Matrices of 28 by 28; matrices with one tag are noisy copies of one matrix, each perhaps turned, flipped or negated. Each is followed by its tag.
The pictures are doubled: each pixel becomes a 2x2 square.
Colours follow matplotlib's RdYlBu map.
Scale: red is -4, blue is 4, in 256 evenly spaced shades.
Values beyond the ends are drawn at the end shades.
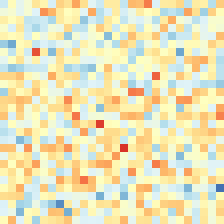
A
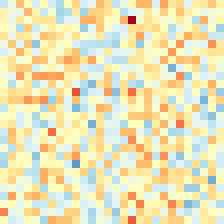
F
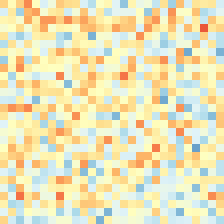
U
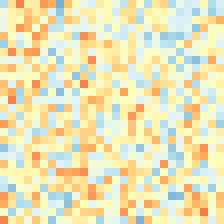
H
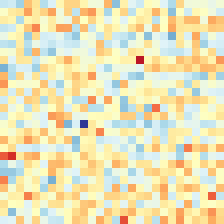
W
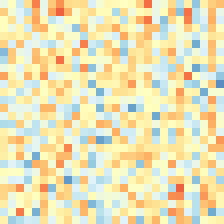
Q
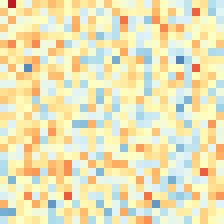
W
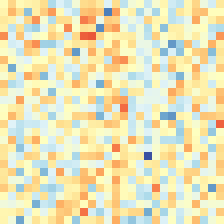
F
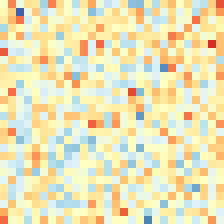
U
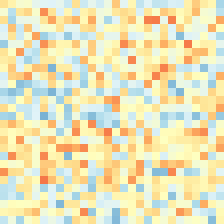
F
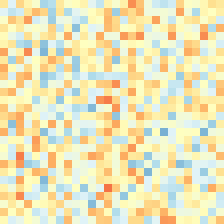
F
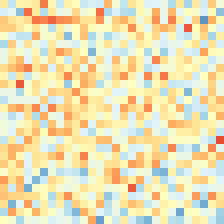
U
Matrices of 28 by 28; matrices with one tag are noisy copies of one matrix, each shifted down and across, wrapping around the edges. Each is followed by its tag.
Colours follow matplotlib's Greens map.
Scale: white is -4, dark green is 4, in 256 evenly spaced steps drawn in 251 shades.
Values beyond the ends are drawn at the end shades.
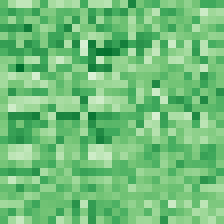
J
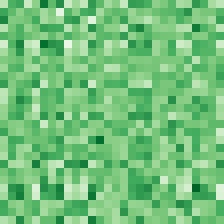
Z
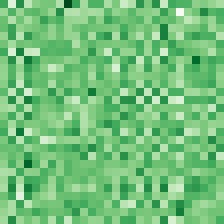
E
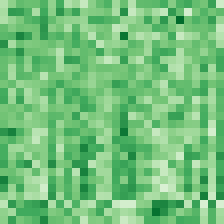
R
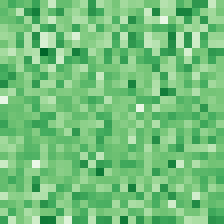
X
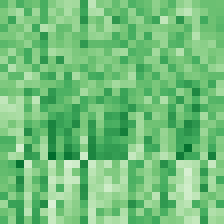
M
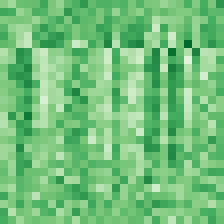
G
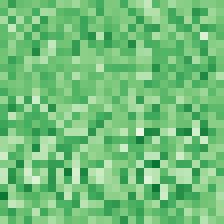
X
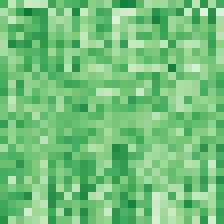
R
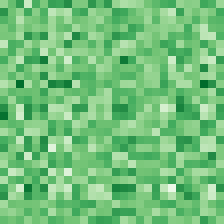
Z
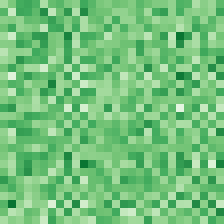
E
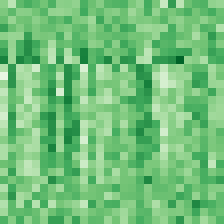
G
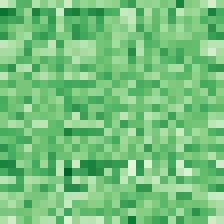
J
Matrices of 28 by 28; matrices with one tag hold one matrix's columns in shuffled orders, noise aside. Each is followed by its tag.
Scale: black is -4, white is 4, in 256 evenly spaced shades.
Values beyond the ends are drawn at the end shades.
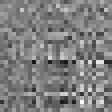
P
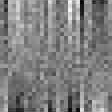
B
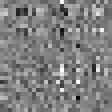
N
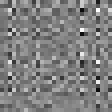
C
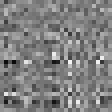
P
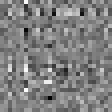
N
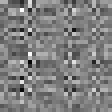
C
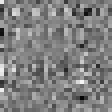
N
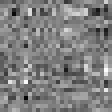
N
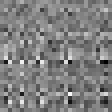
P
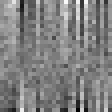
B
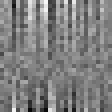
B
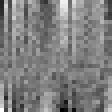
B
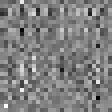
N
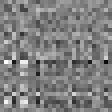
P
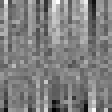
B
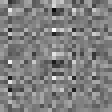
C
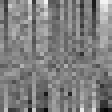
B
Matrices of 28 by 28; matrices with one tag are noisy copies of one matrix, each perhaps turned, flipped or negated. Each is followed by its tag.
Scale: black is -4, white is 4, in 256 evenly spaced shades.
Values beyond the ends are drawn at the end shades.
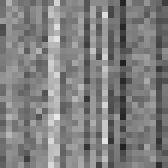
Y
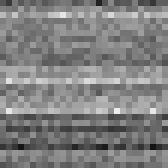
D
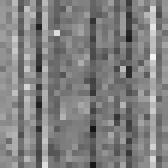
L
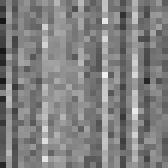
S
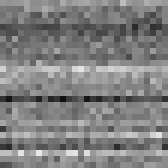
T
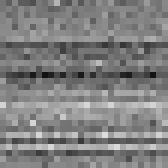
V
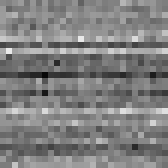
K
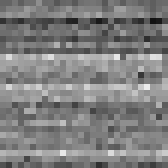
D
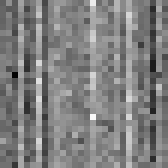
L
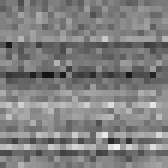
V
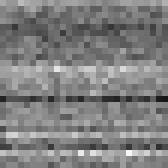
T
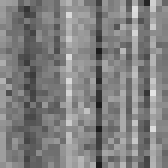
T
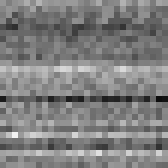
T
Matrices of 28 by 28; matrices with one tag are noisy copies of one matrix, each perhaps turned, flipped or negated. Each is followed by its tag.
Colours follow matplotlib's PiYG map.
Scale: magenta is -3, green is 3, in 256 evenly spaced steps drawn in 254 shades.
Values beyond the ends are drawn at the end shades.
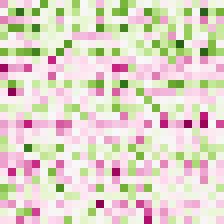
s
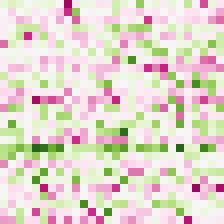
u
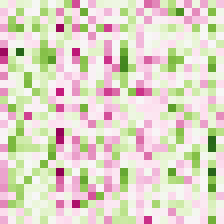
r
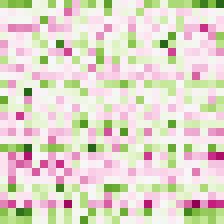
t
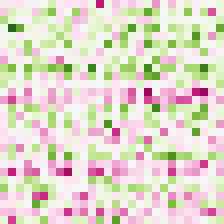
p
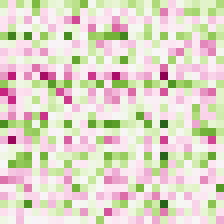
u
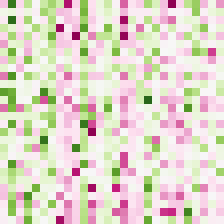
s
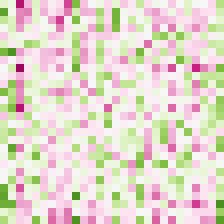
t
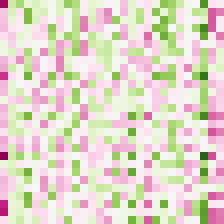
t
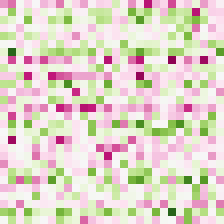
r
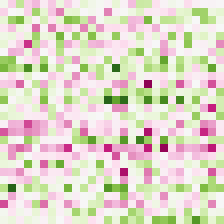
u
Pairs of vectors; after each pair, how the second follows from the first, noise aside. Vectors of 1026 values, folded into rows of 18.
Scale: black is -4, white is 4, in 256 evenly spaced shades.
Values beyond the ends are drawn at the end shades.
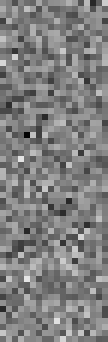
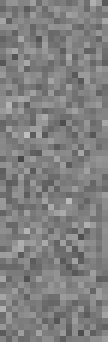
negated, shrunk.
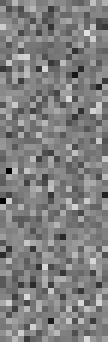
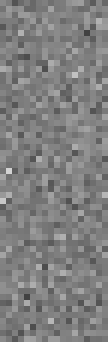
negated, shrunk.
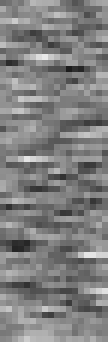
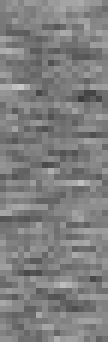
reversed, shrunk.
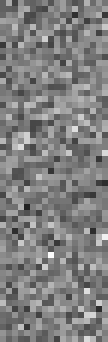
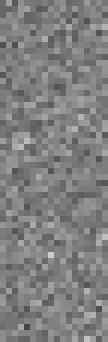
shrunk.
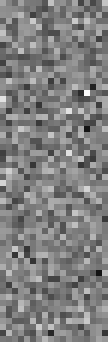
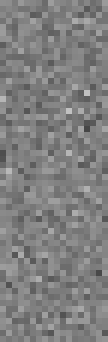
shrunk.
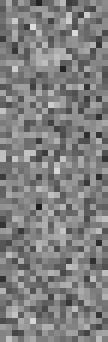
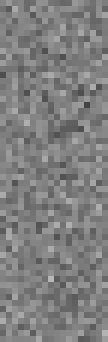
wrapped around, negated, shrunk.
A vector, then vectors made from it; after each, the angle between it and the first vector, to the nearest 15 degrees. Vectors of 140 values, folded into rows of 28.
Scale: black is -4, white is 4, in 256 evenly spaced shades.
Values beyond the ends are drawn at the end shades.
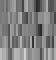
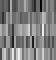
75 degrees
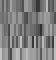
30 degrees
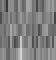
60 degrees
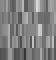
165 degrees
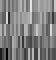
105 degrees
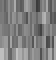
30 degrees
